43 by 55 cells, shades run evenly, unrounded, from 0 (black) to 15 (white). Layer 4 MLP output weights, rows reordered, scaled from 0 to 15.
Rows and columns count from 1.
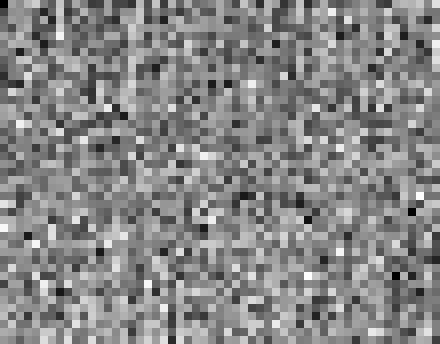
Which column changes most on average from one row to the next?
48
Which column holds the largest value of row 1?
55
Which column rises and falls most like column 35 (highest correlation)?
19
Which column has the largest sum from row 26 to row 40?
15
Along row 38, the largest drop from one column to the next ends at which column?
17
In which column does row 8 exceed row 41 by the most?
38
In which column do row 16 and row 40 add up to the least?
8
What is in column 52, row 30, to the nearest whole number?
5
